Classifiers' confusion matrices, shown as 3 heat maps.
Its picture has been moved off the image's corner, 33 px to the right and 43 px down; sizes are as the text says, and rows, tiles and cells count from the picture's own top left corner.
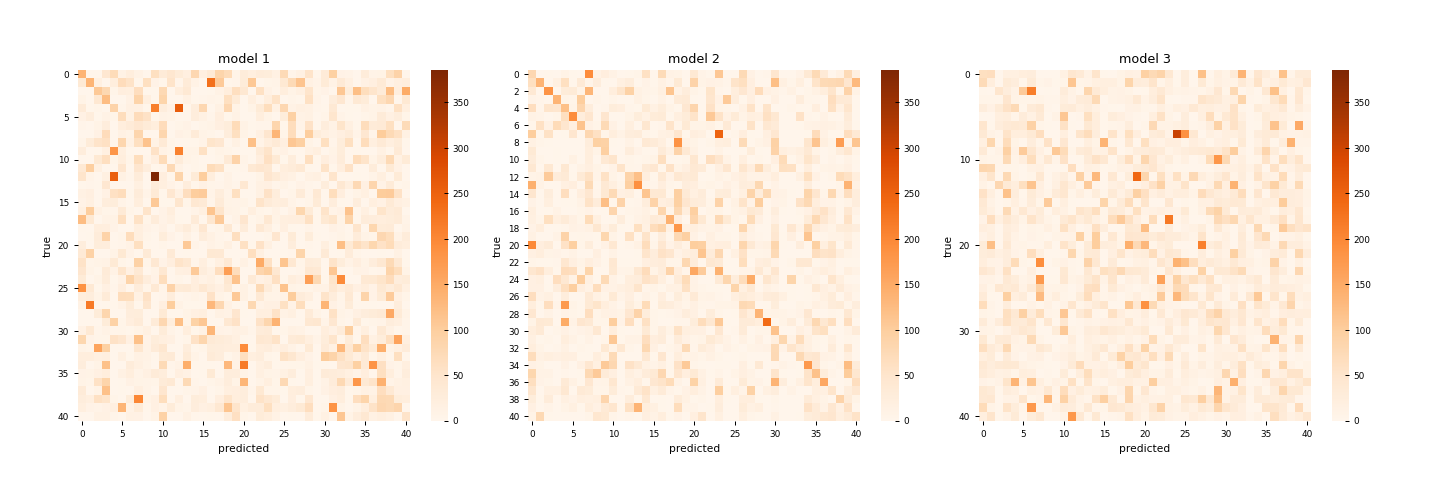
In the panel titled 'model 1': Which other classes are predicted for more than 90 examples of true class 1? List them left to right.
16, 17, 21, 27
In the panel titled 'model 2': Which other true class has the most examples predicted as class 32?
24
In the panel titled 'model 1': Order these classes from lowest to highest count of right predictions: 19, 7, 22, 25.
19, 7, 25, 22
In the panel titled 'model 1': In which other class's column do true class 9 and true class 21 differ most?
12
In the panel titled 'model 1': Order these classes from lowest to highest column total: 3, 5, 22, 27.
27, 5, 22, 3
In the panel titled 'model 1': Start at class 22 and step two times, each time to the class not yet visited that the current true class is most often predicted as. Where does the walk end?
0
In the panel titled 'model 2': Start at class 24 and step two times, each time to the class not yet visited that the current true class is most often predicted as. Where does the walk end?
4
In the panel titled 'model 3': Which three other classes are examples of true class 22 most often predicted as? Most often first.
7, 24, 25
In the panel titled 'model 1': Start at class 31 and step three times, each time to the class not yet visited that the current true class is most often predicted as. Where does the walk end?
26
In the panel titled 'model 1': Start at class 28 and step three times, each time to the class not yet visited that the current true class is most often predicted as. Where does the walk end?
24
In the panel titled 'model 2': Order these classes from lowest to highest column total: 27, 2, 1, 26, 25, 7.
25, 1, 2, 27, 26, 7
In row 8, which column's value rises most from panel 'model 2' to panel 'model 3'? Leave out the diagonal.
15
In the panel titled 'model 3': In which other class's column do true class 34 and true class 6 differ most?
39
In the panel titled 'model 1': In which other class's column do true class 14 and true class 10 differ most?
15
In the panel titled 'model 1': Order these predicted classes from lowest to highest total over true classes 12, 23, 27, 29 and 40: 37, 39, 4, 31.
37, 39, 31, 4
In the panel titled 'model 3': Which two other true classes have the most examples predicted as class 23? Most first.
17, 33
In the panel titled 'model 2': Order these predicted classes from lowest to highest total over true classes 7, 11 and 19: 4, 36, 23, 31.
36, 31, 4, 23
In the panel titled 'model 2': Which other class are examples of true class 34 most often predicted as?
39
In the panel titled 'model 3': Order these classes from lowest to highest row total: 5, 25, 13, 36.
5, 25, 36, 13
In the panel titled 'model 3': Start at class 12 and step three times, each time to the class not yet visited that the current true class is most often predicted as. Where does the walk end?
3
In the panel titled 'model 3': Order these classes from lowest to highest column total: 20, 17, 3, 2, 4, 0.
2, 17, 4, 0, 20, 3
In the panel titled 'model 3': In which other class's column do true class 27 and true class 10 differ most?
29
